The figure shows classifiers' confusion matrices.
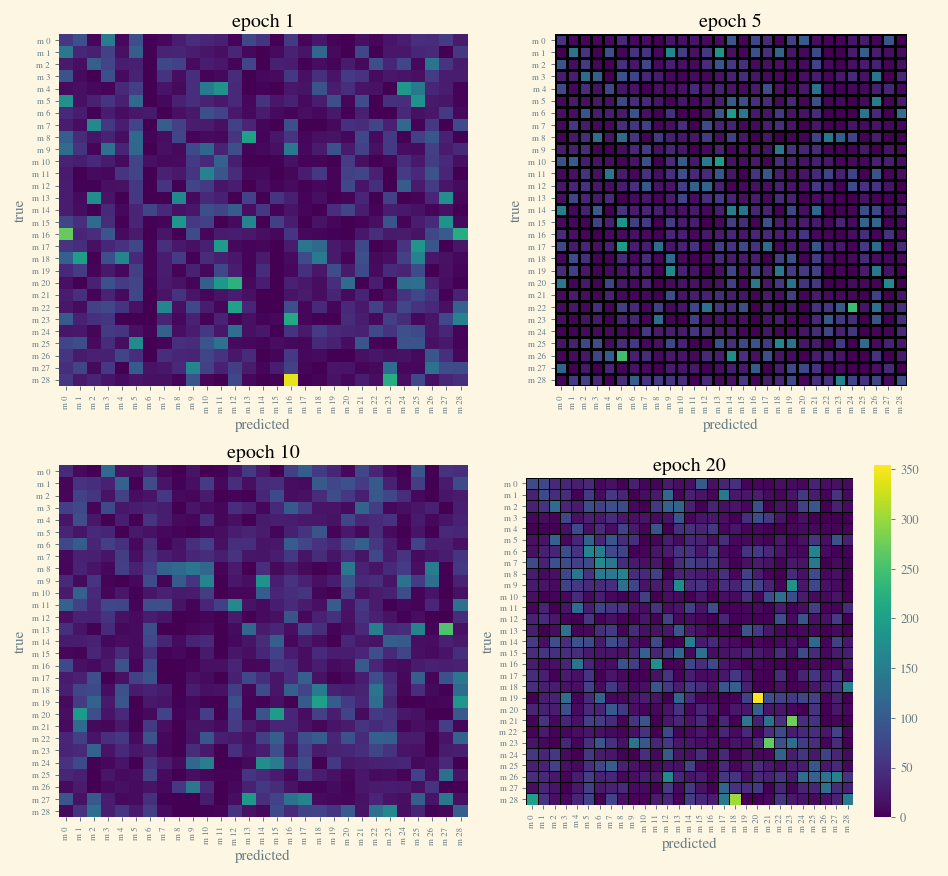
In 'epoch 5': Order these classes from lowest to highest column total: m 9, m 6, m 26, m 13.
m 6, m 9, m 13, m 26
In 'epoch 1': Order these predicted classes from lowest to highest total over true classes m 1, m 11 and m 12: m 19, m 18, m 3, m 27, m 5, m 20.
m 19, m 27, m 3, m 20, m 18, m 5
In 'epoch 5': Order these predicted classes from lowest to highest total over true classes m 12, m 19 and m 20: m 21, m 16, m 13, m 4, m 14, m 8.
m 8, m 13, m 4, m 14, m 21, m 16
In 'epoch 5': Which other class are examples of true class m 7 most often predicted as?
m 12
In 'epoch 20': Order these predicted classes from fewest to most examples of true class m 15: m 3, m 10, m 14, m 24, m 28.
m 14, m 28, m 3, m 24, m 10
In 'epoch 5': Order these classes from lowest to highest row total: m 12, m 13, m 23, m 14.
m 13, m 23, m 12, m 14
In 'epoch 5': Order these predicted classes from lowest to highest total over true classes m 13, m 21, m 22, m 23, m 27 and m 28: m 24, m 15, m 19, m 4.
m 4, m 15, m 19, m 24
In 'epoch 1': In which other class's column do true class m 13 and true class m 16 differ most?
m 0
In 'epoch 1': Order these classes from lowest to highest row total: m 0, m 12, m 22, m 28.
m 12, m 0, m 28, m 22
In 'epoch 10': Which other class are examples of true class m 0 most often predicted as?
m 3
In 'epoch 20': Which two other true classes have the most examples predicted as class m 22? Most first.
m 10, m 24
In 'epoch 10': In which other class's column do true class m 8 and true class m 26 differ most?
m 20
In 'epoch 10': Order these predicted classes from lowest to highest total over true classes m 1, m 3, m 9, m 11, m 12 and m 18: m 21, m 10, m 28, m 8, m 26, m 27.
m 27, m 8, m 26, m 10, m 21, m 28
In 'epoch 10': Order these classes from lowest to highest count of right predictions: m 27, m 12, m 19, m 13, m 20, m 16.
m 12, m 16, m 20, m 19, m 13, m 27
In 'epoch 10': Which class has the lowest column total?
m 11
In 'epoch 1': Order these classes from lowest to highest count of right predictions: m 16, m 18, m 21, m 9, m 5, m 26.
m 21, m 16, m 9, m 26, m 5, m 18
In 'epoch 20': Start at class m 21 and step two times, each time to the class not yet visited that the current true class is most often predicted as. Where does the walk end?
m 9
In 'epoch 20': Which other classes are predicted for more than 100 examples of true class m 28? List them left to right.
m 0, m 17, m 18
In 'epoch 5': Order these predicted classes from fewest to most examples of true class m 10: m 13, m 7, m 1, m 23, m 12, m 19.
m 23, m 19, m 7, m 1, m 12, m 13
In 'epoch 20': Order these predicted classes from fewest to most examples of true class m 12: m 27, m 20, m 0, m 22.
m 20, m 0, m 27, m 22
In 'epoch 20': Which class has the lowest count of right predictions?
m 17
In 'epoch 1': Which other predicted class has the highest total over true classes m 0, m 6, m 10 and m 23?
m 16
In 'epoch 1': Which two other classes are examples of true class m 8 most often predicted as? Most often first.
m 13, m 5
